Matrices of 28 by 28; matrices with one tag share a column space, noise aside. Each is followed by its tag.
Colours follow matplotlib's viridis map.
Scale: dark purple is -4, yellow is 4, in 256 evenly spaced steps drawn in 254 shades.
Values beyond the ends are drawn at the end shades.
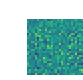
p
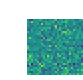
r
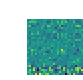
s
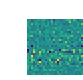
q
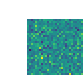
p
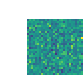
p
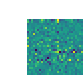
q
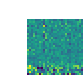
s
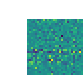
q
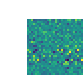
q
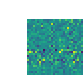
q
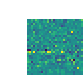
q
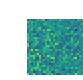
p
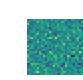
r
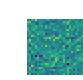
r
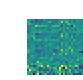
s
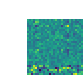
s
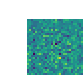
p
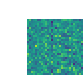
p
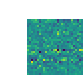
q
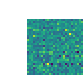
r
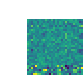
s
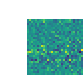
q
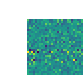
q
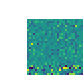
s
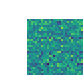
r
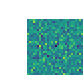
p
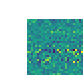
q
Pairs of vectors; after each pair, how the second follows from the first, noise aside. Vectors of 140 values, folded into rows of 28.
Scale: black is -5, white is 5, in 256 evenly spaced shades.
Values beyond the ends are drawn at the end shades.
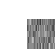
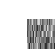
wrapped around, scaled up.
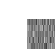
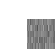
reversed, negated, shrunk.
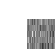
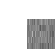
shrunk.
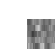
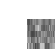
copied.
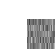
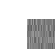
reversed, shrunk.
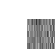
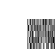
reversed, negated, scaled up.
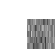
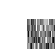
reversed, negated, scaled up.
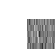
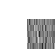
copied.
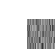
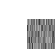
reversed.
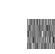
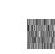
reversed.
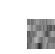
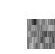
wrapped around.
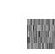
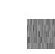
shrunk.
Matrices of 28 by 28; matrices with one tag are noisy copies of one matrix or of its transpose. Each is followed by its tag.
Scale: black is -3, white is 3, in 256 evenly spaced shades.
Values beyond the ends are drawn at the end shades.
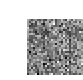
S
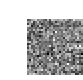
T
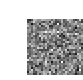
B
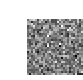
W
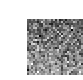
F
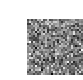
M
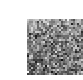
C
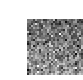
F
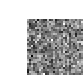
S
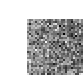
C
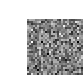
B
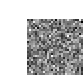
B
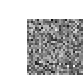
W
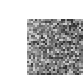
C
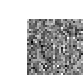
S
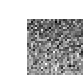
F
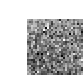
C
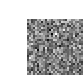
M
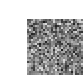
T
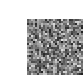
B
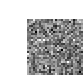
T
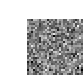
B
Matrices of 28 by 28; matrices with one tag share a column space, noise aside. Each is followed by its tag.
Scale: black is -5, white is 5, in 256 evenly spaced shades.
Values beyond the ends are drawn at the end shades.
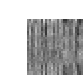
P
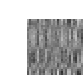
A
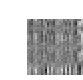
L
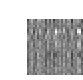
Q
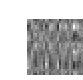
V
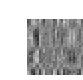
A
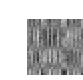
A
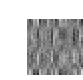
A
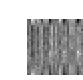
P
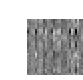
Q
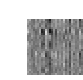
Q
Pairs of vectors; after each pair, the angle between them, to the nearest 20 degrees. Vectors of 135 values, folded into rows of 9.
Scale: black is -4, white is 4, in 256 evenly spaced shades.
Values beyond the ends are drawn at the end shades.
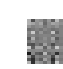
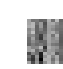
60 degrees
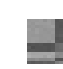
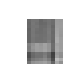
140 degrees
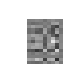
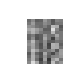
120 degrees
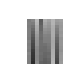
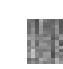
140 degrees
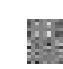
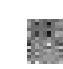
160 degrees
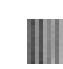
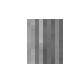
160 degrees
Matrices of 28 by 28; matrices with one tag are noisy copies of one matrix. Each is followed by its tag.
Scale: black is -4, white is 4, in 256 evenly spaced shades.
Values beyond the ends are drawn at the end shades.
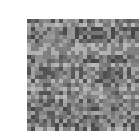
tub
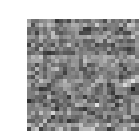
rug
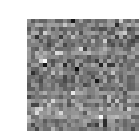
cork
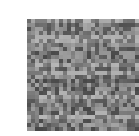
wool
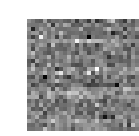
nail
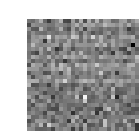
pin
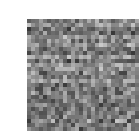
pin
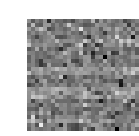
nail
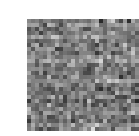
rug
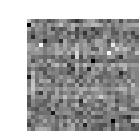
tub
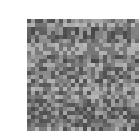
tub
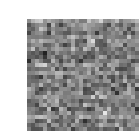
wool
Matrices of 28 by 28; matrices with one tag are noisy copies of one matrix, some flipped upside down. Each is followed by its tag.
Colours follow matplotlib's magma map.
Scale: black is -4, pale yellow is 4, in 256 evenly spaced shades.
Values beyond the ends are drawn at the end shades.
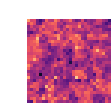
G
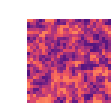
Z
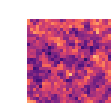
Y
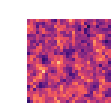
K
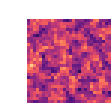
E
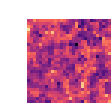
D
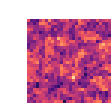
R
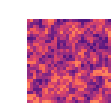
Z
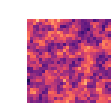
D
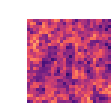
G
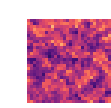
Y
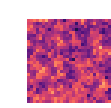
K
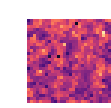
K
